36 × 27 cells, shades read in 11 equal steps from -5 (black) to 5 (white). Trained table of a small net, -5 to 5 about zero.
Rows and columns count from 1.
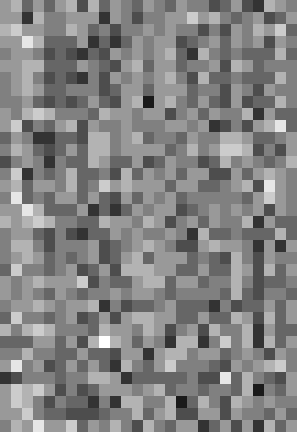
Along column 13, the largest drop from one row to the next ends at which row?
36
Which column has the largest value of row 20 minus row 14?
19
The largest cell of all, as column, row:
10, 29
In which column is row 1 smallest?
24
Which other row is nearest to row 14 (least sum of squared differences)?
12
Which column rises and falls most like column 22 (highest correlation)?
13
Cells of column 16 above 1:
7
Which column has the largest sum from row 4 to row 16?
2
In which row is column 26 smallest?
21
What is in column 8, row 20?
-3
